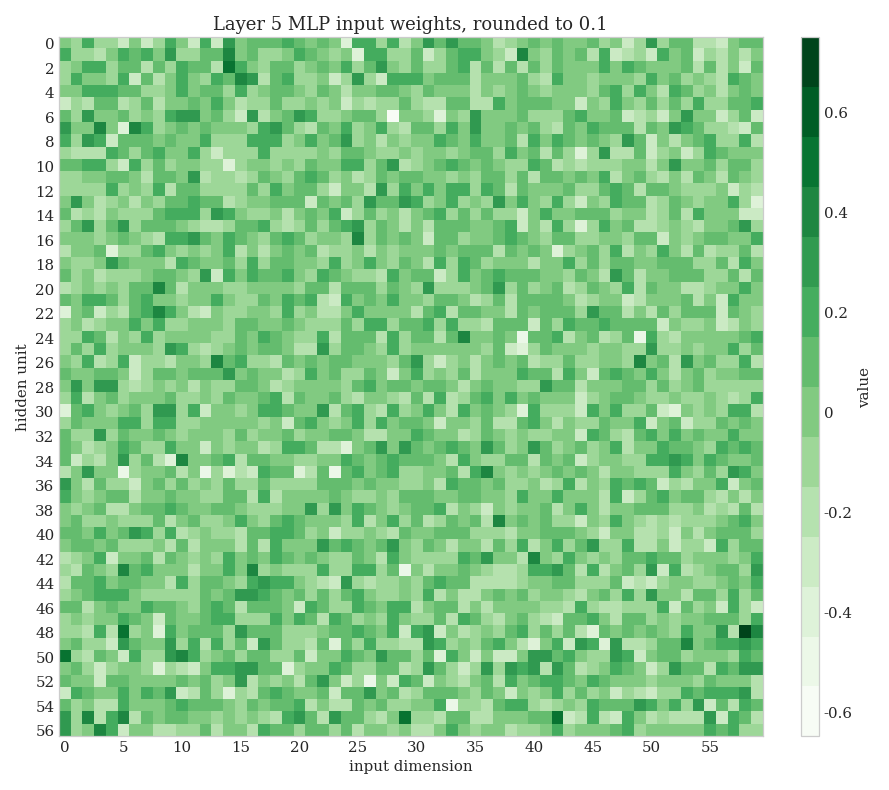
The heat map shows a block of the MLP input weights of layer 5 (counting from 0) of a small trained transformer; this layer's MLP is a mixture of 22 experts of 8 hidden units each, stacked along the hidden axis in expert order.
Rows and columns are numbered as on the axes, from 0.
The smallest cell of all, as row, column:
6, 28
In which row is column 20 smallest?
35
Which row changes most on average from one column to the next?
49
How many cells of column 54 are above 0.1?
3
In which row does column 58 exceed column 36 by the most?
48
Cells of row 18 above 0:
23
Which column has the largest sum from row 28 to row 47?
25
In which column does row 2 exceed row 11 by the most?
14
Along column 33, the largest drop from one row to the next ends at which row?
54
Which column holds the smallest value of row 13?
59
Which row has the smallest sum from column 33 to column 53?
44
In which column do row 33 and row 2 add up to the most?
27
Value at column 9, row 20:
0.1
